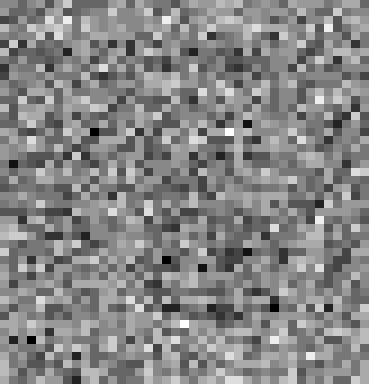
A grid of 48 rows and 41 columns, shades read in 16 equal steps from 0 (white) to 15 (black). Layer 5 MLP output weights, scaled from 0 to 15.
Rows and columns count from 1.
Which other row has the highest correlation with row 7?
27
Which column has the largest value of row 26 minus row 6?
34
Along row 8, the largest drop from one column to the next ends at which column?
39
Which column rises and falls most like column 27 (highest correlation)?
26
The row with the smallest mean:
4
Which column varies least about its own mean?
14
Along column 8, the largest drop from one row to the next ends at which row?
3
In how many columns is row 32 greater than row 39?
17
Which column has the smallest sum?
32
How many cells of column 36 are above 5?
34
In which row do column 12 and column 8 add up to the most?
7
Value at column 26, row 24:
6
